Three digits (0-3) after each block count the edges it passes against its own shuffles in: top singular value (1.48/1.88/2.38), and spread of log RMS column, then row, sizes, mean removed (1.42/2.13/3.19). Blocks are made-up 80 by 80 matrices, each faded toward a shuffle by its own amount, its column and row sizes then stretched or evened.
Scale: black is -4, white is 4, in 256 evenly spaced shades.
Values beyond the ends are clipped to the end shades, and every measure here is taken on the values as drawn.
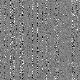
0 3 0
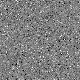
0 0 0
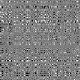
3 2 3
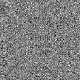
2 1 0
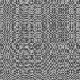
3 2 0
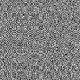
3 0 0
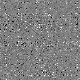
0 1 2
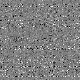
1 1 2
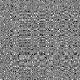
3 1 2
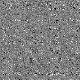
1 1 2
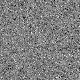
0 0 0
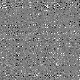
2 1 2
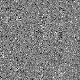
1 1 0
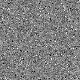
0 0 1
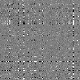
3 2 2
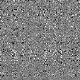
0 2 2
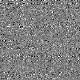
1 1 2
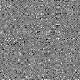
2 0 2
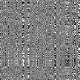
3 3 1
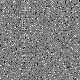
1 0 0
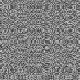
3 1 0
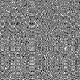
3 0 0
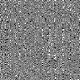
2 2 0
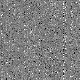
1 2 0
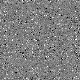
0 1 1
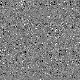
0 1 1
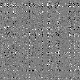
2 2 2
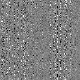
0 3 0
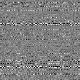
3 0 3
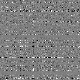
2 1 3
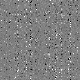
1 2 1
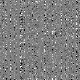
1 3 1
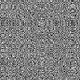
3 1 0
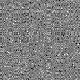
3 0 0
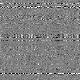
3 0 3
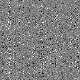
0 2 1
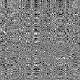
3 1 2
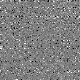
1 1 2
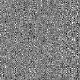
2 2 0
